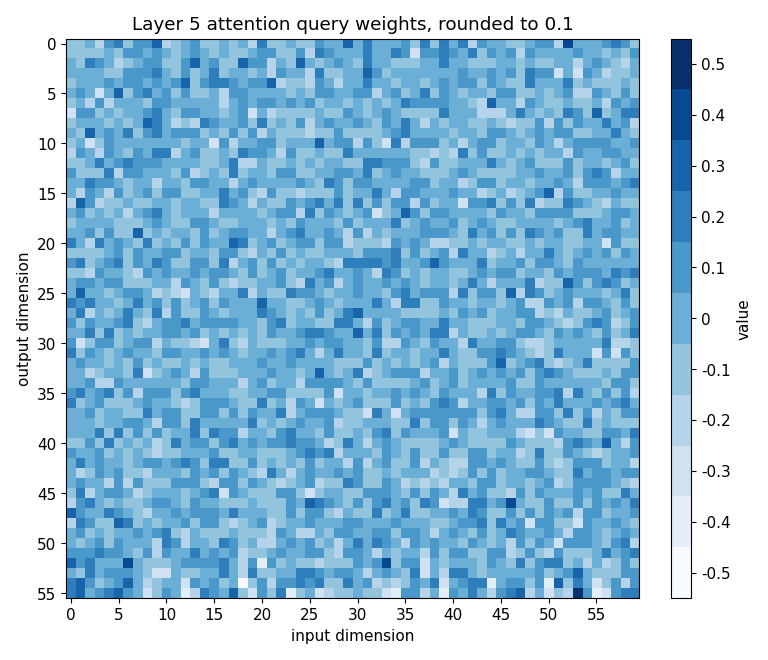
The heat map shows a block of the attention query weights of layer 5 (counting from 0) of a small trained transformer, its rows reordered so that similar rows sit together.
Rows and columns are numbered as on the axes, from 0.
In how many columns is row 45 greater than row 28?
18
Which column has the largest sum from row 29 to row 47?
25
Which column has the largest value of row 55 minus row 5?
53
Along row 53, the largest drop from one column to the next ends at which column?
37
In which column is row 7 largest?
55
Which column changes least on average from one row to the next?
10
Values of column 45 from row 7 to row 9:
-0.2 -0.1 0.1
